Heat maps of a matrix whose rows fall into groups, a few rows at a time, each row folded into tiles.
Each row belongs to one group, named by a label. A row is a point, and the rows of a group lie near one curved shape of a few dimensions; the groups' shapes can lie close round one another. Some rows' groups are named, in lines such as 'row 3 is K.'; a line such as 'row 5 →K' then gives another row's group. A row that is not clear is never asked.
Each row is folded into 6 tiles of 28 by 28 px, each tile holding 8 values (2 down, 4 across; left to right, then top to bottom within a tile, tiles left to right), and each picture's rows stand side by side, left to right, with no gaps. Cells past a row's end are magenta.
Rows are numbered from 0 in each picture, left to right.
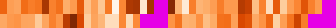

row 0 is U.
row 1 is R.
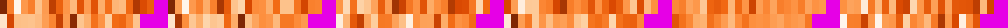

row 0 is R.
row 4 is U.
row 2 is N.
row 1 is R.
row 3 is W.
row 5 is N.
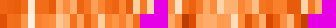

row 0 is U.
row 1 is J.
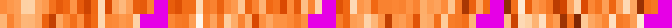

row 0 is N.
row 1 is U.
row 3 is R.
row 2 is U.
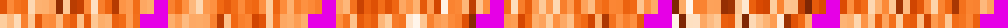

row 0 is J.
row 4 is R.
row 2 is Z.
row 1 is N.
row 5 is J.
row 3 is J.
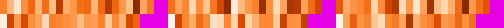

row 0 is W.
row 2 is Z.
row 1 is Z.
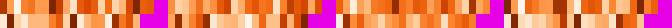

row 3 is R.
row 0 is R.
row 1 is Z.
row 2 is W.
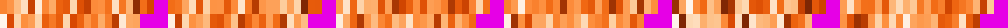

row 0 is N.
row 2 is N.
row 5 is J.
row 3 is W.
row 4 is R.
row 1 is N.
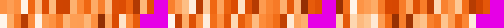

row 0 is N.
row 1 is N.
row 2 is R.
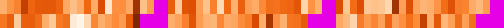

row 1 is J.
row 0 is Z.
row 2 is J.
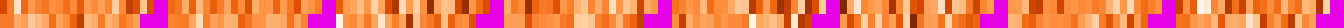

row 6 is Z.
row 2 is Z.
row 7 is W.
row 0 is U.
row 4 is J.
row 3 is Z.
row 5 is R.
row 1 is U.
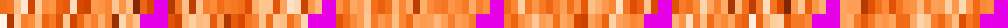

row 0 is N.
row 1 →R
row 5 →Z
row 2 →U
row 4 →J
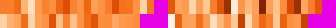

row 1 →Z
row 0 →N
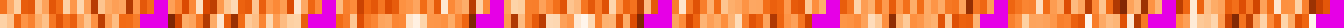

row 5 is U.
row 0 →Z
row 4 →J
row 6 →J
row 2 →Z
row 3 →Z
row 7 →R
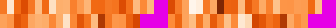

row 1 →W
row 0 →J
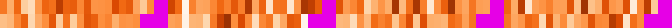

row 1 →R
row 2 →J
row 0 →N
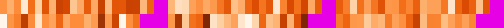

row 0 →N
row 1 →Z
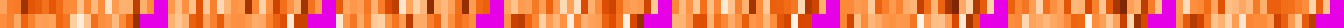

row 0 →Z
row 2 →Z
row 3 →J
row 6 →J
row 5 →J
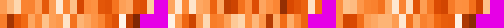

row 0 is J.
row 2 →J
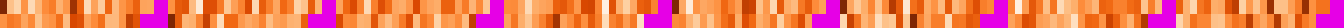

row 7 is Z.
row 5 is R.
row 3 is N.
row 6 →J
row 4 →R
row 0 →R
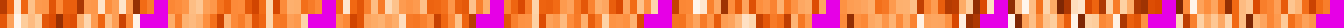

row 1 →N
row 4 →W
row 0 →R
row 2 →J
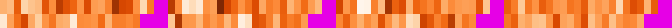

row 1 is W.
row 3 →U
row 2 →W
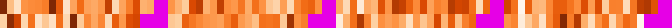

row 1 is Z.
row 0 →R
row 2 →N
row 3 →R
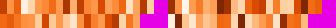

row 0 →W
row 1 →R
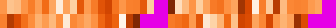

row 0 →J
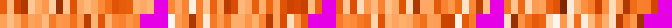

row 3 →Z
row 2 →W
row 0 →J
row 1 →N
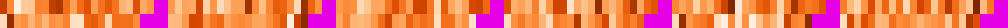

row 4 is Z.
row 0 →W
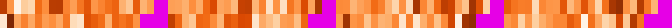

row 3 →J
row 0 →W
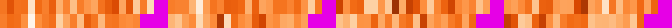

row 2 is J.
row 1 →N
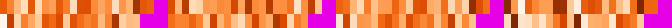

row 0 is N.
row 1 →W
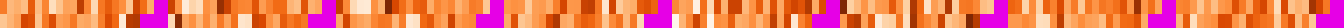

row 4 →N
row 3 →N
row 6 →U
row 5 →R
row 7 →N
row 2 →W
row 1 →W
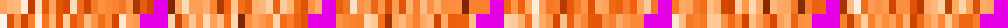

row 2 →U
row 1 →R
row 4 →Z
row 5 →R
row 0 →N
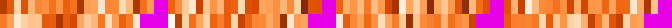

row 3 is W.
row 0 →R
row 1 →N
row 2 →Z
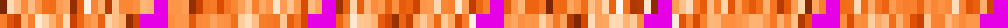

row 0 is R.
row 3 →U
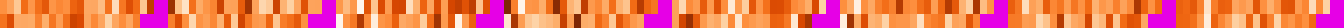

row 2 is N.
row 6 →U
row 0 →U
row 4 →J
